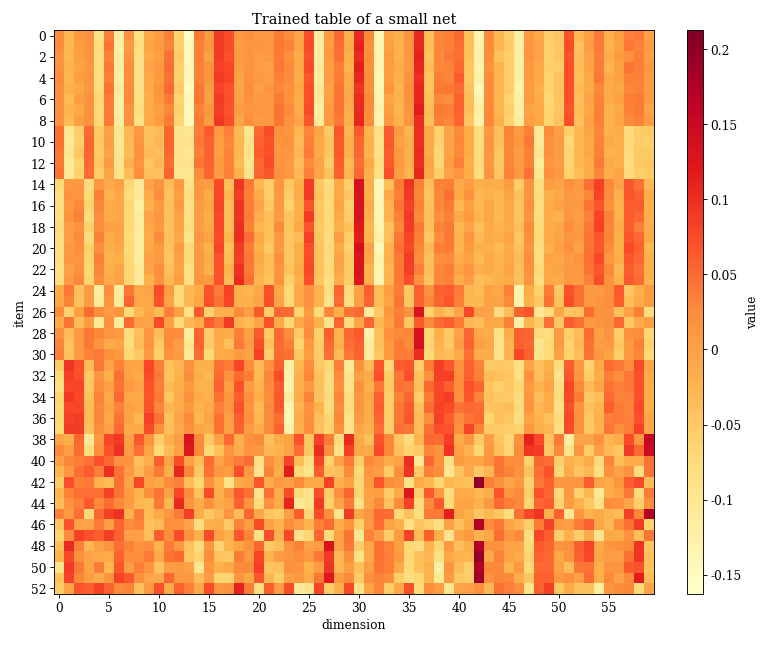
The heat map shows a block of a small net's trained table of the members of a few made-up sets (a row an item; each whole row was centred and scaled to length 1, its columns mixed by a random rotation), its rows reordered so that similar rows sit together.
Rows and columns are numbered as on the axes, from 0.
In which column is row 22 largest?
30
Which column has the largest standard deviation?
42
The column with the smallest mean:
13
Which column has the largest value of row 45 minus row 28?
59
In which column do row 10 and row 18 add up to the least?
32
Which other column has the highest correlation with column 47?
14
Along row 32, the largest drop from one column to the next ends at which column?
23
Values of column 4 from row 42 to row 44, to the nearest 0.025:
-0.025 0.05 0.025
